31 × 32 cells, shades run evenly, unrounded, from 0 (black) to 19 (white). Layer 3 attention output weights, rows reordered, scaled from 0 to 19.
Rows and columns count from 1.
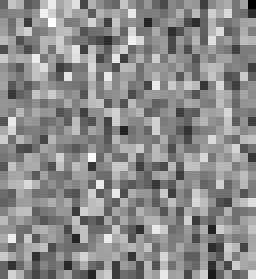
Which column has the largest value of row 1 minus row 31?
7
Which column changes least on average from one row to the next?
8
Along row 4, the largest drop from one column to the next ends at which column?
29
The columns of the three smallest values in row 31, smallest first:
27, 12, 15
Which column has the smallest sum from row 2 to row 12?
30
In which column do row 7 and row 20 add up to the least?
13
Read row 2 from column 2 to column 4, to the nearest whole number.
10 10 9
